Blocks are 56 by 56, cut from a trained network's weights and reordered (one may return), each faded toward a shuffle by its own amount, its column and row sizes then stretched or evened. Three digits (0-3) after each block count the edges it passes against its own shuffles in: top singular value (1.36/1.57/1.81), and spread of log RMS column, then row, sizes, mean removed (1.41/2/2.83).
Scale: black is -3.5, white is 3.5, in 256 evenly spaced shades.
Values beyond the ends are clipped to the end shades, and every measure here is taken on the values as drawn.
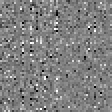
0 2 0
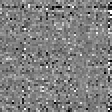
1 2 1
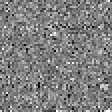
0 1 2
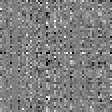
2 3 1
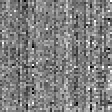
3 2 0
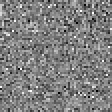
0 0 1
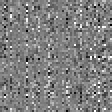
2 3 1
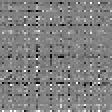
3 2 3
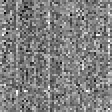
2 1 0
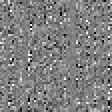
0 3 0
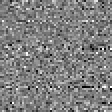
2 1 2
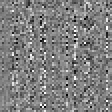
2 3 0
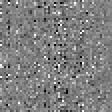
0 2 1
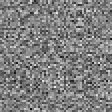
3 0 1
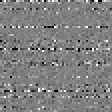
2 1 3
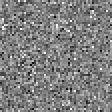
0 1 0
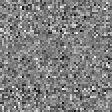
0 1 2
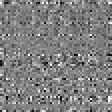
3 2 3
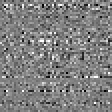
3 1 3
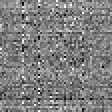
2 2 0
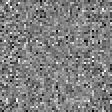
1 2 1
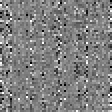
1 3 0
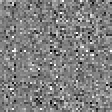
0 2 2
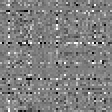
2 2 3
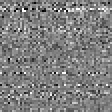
2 0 3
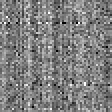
3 0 1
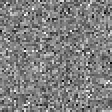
1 1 1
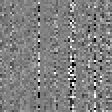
3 3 0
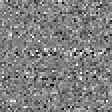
1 0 2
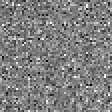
0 1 1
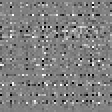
0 2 3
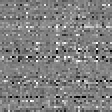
2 1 3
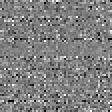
1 1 3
